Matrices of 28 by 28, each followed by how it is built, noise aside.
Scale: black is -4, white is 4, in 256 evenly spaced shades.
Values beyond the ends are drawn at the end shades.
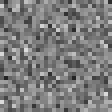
repeating rows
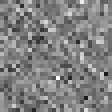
Toeplitz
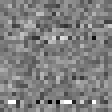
uneven rows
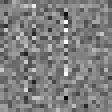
uneven columns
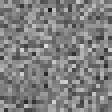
noise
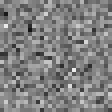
noise
